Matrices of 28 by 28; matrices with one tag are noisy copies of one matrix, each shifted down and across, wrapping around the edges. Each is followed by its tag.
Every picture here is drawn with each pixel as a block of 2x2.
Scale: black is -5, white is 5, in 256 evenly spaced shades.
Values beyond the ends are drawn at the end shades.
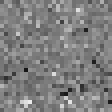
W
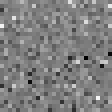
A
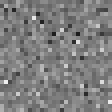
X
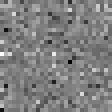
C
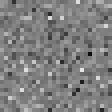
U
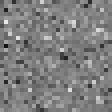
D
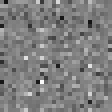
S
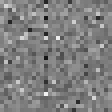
U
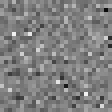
X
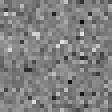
D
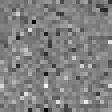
D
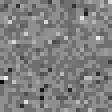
A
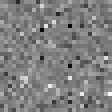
D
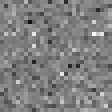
C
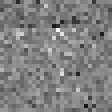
W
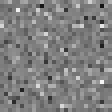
U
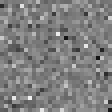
X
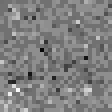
W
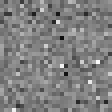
X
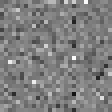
U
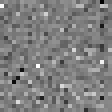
U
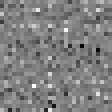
S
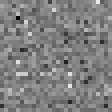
C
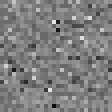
X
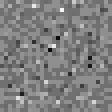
A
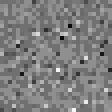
A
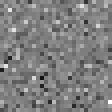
A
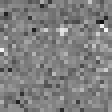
W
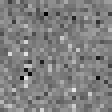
S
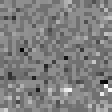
W
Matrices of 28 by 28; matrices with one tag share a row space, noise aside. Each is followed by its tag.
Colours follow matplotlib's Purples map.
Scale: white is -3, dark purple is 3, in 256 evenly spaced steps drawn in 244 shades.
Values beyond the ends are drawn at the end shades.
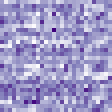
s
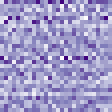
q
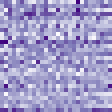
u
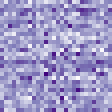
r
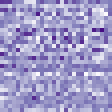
s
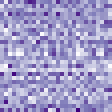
u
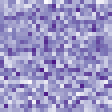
r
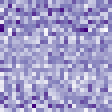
q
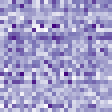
q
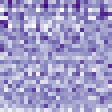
u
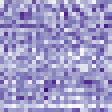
r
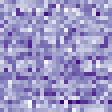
r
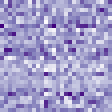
r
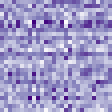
r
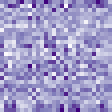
r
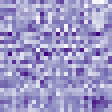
s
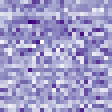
s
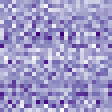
q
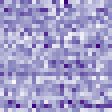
r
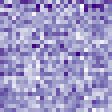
s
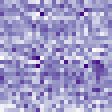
s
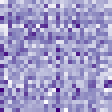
u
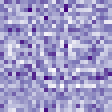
r
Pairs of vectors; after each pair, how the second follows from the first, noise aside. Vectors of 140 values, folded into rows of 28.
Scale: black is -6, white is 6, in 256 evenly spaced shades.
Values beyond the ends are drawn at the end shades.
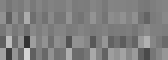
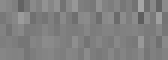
reversed, shrunk.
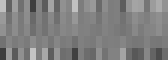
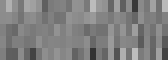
reversed, negated.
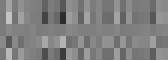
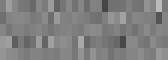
reversed, partly zeroed.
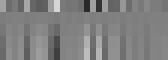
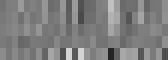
reversed, negated.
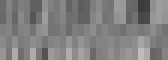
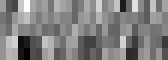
reversed, scaled up.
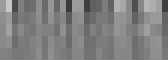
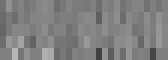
reversed, partly zeroed.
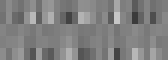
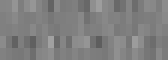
reversed, shrunk.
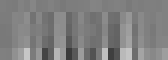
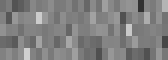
shuffled.
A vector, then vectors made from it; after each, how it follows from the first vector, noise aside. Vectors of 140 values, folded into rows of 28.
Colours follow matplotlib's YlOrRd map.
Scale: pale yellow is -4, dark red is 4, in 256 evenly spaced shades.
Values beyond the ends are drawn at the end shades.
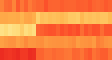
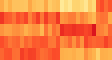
wrapped around.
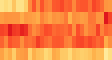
wrapped around.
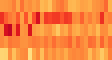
negated, partly zeroed.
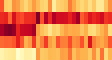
negated, scaled up.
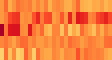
negated, partly zeroed.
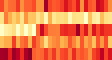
scaled up.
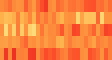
partly zeroed.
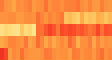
partly zeroed.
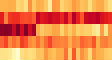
negated, scaled up.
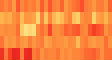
partly zeroed.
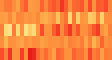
partly zeroed.
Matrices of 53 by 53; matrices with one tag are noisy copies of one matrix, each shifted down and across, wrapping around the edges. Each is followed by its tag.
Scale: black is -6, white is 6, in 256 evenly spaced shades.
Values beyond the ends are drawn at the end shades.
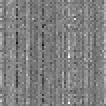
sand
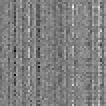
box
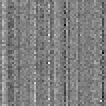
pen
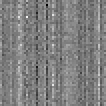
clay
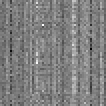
sand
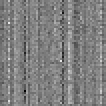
pen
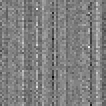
pen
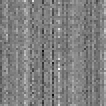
clay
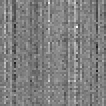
box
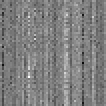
sand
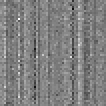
pen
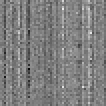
box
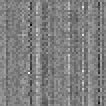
pen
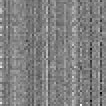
clay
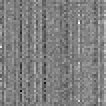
box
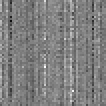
box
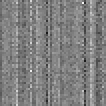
pen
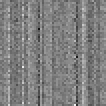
pen
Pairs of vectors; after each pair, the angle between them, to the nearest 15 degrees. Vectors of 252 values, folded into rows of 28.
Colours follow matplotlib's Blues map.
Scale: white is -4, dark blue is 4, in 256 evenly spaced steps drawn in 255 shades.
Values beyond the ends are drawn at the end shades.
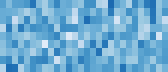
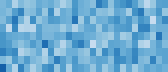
135 degrees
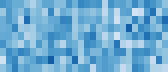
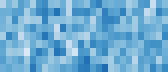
105 degrees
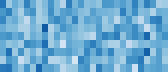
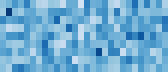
75 degrees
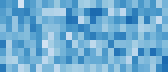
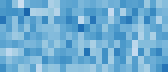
45 degrees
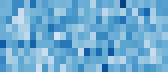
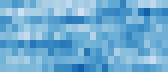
60 degrees
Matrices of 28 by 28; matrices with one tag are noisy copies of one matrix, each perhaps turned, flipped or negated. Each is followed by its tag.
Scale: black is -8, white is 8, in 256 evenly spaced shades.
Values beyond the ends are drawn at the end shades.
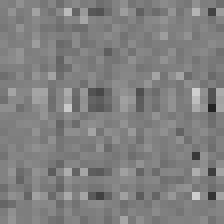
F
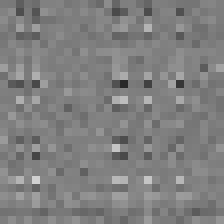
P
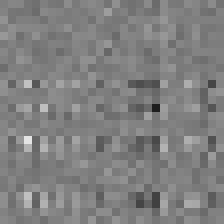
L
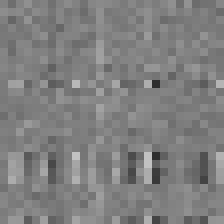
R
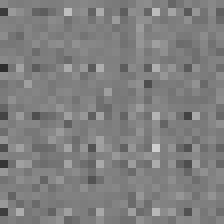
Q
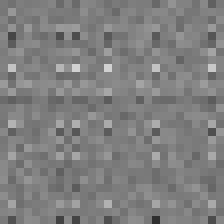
Q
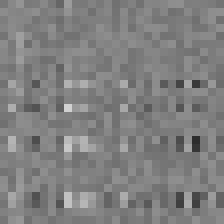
L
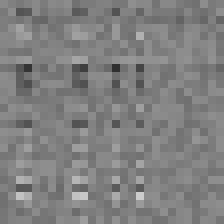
L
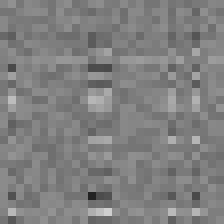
F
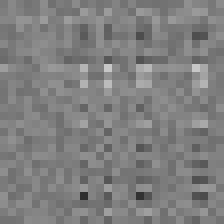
L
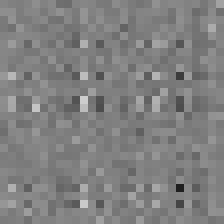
P
